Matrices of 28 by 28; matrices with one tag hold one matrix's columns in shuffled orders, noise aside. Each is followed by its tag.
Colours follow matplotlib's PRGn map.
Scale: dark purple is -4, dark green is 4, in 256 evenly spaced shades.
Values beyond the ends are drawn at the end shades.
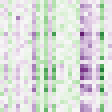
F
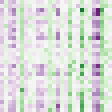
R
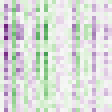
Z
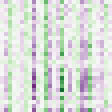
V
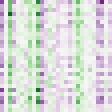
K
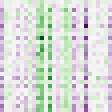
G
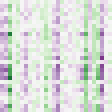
F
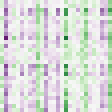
R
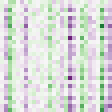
G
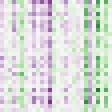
K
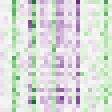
K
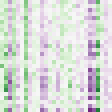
V
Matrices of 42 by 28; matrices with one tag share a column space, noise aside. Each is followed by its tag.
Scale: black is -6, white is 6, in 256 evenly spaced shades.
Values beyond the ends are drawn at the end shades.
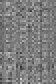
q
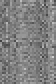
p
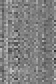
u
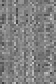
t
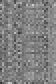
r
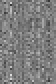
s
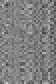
r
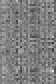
u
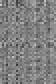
p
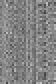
r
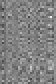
q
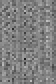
q
